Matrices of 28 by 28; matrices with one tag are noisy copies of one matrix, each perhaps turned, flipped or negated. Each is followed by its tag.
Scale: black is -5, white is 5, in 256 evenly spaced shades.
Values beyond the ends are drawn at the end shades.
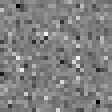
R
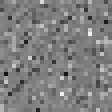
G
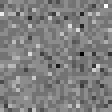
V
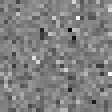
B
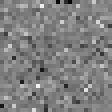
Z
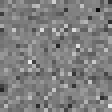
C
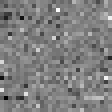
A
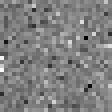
Z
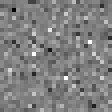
R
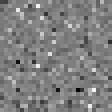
G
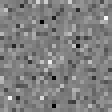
R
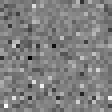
V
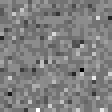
B
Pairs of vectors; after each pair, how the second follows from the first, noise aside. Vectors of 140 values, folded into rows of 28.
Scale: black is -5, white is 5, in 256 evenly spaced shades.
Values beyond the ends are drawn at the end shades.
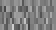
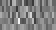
wrapped around.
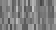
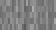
shrunk.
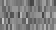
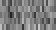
wrapped around.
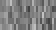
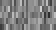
shuffled.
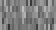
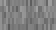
shrunk.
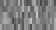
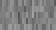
reversed, negated, shrunk.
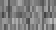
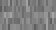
reversed, negated, shrunk.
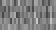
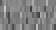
reversed, partly zeroed.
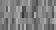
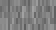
negated, shrunk.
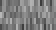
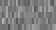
wrapped around, negated, shrunk.
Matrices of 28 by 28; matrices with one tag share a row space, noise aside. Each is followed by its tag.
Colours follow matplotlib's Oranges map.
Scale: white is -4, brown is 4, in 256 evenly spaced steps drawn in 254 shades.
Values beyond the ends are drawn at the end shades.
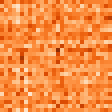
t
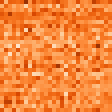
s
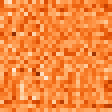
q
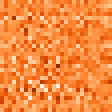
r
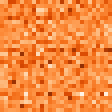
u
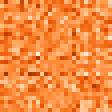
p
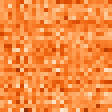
t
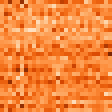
t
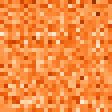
u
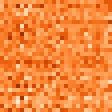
t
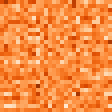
p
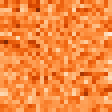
p
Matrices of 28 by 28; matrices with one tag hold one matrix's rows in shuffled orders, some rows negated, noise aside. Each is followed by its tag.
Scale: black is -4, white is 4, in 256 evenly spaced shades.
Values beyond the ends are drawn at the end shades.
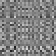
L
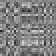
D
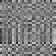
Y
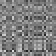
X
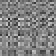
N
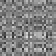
X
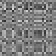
X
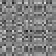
X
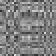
D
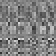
N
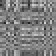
D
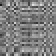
D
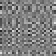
Y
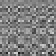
N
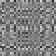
L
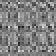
N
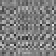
L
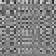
L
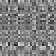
N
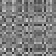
X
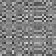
X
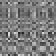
N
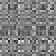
N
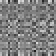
N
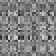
N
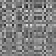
X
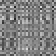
L
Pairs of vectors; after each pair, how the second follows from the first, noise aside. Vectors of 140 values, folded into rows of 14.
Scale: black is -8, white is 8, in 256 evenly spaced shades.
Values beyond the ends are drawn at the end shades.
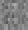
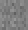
reversed, shrunk.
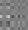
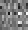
reversed, scaled up.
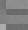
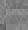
negated, shrunk.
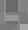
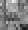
negated, scaled up.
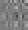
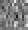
scaled up.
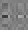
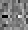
scaled up.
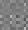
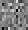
wrapped around, negated, scaled up.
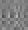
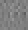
reversed, shrunk.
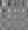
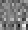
reversed, scaled up.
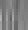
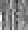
scaled up.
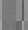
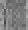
reversed.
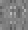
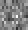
reversed, scaled up.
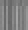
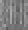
reversed.
